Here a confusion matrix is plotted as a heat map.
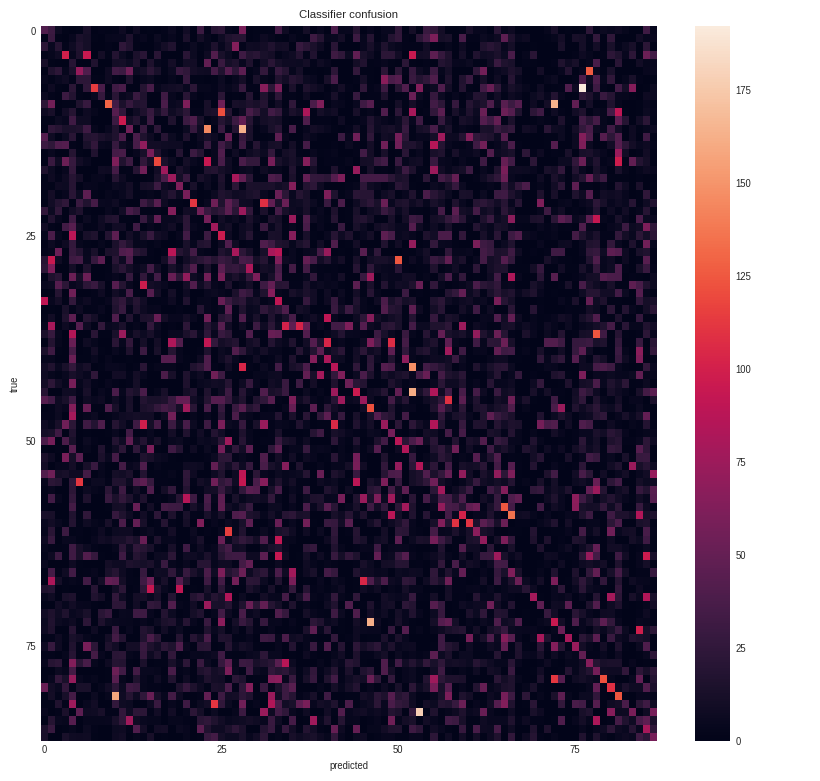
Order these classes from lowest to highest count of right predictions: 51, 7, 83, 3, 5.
83, 5, 51, 3, 7
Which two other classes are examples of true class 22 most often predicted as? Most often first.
28, 18
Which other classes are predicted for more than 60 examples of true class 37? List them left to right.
4, 11, 61, 78
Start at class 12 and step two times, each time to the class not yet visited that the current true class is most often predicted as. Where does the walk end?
50
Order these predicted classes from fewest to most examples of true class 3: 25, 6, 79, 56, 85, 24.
79, 25, 56, 24, 85, 6
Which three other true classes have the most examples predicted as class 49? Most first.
38, 59, 57
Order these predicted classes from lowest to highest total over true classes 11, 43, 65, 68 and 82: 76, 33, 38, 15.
38, 33, 76, 15
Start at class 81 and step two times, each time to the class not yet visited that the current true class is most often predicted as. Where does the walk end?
25
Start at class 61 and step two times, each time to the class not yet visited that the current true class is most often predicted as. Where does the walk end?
52
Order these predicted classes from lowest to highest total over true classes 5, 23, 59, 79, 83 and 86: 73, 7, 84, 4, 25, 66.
7, 25, 73, 4, 84, 66
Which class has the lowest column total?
68
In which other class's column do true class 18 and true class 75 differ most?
27
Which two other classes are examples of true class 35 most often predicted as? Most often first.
40, 46
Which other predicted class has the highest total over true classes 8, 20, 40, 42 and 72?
46
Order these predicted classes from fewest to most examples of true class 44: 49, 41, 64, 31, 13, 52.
49, 13, 64, 31, 41, 52
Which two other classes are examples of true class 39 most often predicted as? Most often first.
57, 84
